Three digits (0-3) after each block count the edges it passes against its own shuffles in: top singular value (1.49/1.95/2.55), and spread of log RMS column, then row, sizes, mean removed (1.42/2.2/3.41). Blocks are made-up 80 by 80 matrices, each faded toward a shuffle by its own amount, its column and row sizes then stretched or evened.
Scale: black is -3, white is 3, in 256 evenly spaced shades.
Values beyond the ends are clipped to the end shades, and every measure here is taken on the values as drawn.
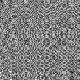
3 0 0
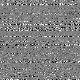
1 0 3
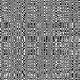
3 3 0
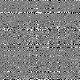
2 2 3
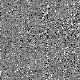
1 2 0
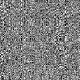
2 2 0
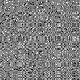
3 0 0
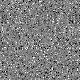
1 0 0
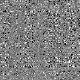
1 2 2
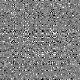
2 1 2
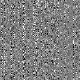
1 3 0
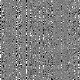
2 3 1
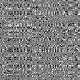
3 0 2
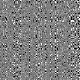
2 3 1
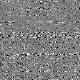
0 1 3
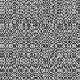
3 0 2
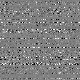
0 0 3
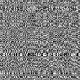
3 0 3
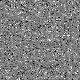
0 0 1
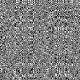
3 2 1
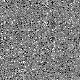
1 1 1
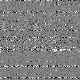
0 0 3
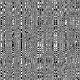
3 3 1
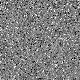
0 0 0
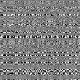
3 0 3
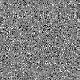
2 0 1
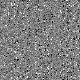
0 2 0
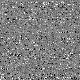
0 0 2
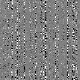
2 3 1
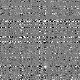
1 2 3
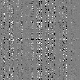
2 3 1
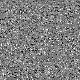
0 0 1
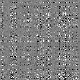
1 3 2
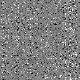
1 2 1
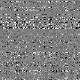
1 1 3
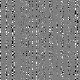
2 3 1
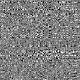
2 1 2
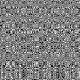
3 0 2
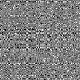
3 0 2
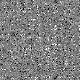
1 1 1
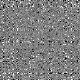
2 2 2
